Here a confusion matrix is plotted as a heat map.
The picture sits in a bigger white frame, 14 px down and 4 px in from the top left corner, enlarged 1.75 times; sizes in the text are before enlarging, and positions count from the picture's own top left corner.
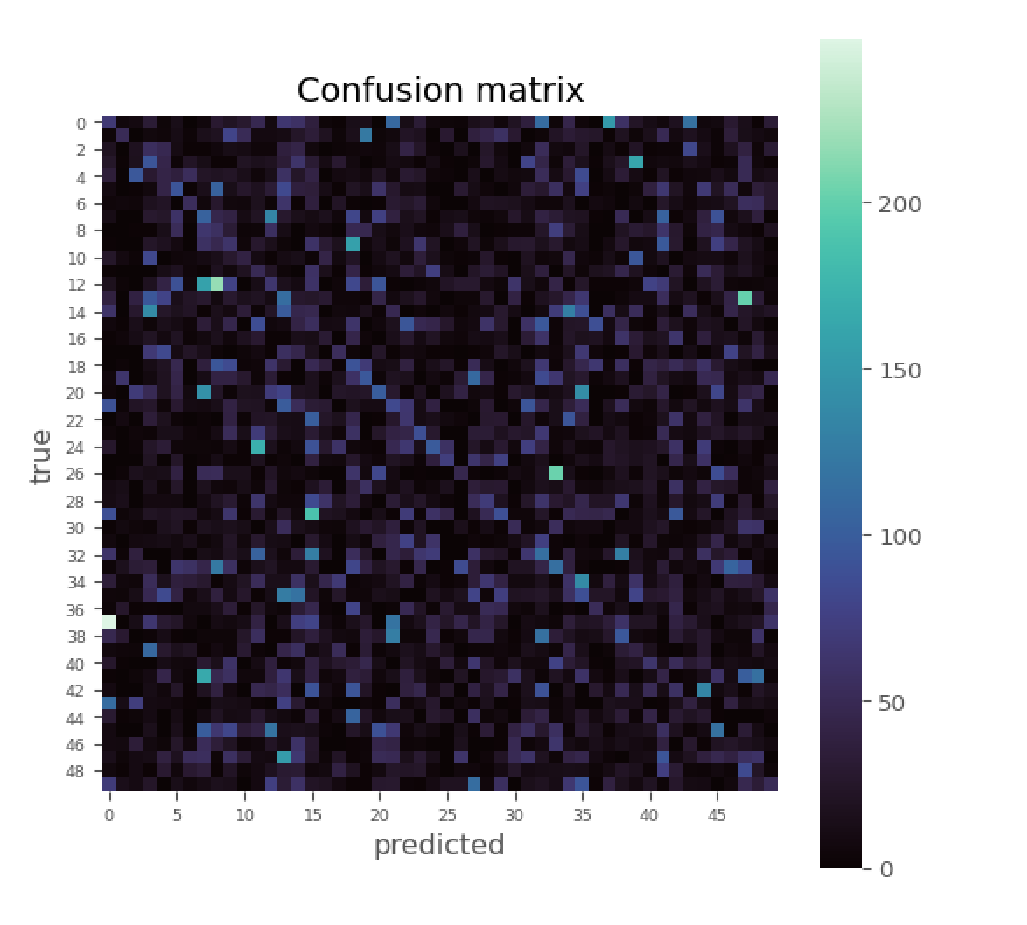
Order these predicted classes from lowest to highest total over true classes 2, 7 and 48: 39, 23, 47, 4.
39, 23, 4, 47
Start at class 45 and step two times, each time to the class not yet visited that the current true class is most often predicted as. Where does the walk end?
8
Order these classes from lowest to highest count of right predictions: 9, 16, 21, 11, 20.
16, 11, 9, 21, 20
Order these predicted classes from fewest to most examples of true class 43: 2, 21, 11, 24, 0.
11, 24, 21, 2, 0
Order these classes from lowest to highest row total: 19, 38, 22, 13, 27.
27, 22, 38, 19, 13
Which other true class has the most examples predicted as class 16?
28
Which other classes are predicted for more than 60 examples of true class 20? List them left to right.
2, 7, 12, 13, 35, 45
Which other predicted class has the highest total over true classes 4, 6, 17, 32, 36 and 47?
13
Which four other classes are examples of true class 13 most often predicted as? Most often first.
47, 3, 4, 35
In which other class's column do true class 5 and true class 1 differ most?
19
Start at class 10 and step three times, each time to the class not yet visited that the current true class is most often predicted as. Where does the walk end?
31
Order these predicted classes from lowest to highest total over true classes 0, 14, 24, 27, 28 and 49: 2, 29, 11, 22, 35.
2, 22, 29, 35, 11
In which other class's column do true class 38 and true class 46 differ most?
32
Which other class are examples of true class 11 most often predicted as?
24
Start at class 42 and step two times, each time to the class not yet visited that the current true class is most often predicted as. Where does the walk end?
18
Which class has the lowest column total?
1
